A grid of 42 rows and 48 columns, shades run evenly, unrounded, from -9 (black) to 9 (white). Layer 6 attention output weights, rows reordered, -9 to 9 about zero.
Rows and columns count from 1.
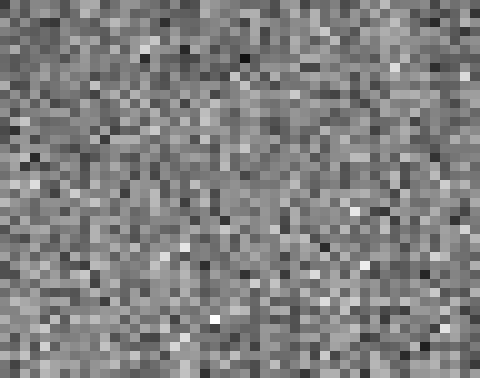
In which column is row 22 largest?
8
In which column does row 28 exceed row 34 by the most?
19
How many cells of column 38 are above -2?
32
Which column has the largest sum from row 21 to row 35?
16
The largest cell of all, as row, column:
36, 22
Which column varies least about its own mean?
27
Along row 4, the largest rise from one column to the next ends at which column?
37
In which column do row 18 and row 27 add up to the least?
44
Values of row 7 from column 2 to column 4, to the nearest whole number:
-3 -2 -1
